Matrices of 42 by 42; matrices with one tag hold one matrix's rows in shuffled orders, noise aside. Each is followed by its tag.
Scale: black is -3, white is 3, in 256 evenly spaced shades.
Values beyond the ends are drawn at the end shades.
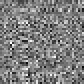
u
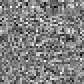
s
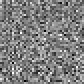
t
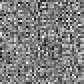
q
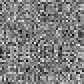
q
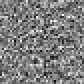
s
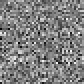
q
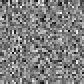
t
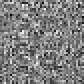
u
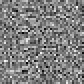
u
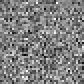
u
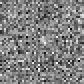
q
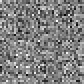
q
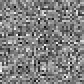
q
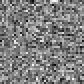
s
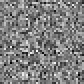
u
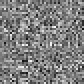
u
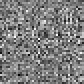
q
